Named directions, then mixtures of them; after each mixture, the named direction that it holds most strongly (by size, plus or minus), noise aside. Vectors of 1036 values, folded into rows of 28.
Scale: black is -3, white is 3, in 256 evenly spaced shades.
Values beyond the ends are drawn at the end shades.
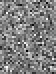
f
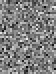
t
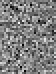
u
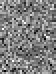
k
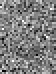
k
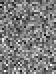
k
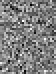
u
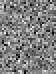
k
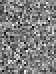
u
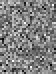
k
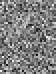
k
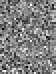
k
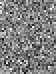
t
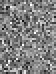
k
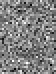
k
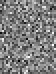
t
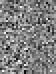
u
